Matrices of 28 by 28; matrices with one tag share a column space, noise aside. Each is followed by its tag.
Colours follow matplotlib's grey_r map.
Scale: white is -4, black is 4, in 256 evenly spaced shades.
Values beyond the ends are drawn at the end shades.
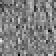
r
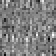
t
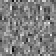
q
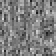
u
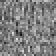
q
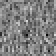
q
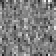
t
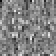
t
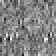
t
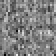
r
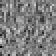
r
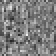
q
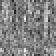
u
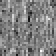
u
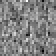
q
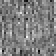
u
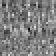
r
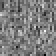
r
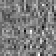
r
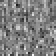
r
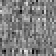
u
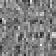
t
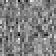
t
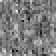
u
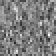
q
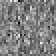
q
